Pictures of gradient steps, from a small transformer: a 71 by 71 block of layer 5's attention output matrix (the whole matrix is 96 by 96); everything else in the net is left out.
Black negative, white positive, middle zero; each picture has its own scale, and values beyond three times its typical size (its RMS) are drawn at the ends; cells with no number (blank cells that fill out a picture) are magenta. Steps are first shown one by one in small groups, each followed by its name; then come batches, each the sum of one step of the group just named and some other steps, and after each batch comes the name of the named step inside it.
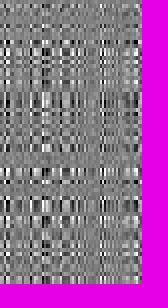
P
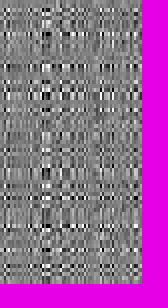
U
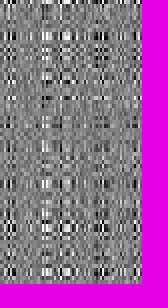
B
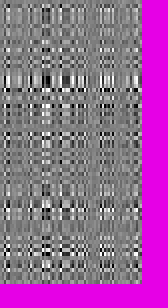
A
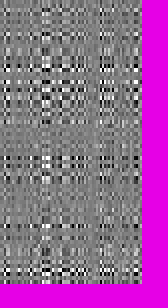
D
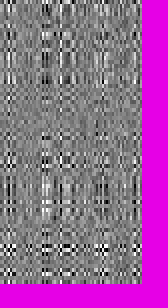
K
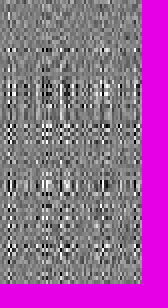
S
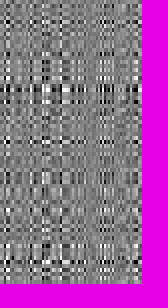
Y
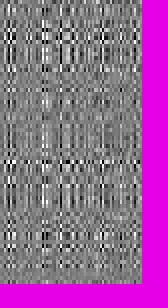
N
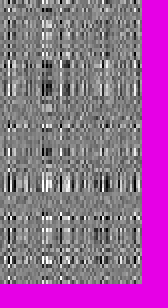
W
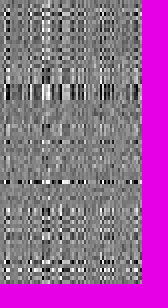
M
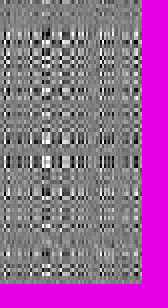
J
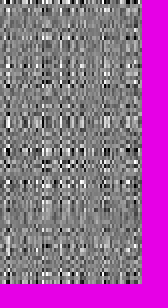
K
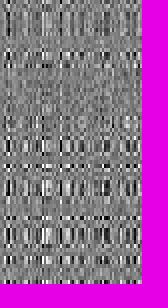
W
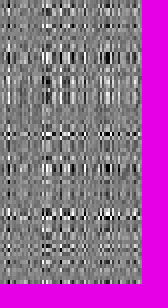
A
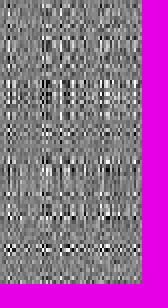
S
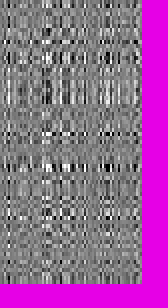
J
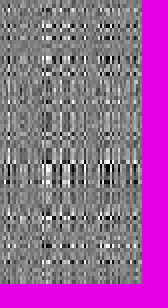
M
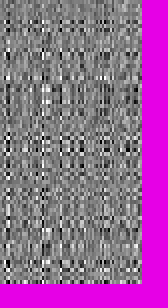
Y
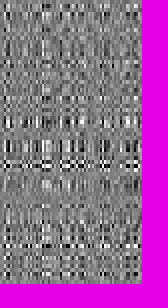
J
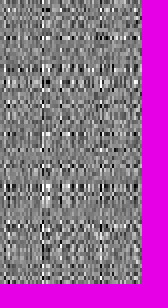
U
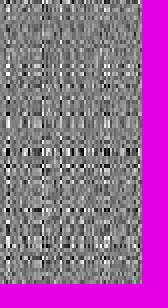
K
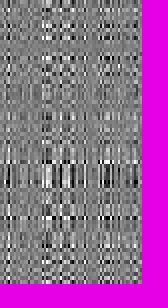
M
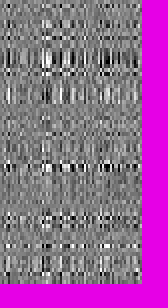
D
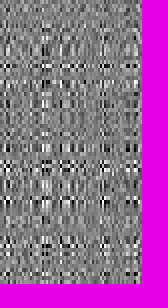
P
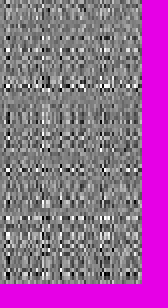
A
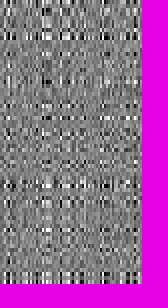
W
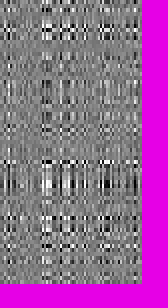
W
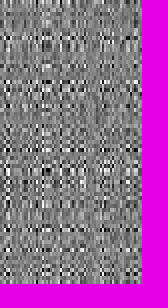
U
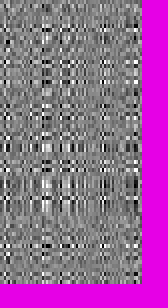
P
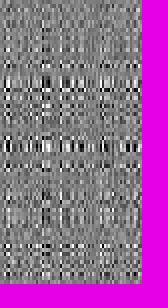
A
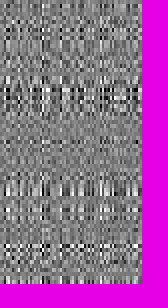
Y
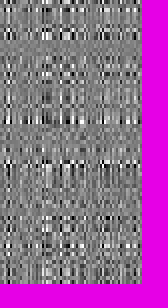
B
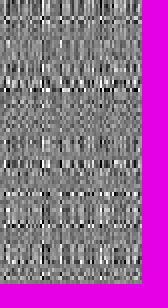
Y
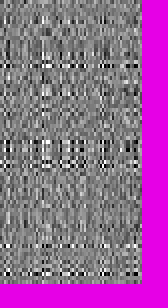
J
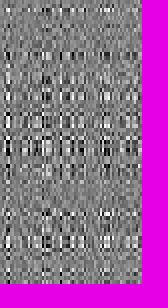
A
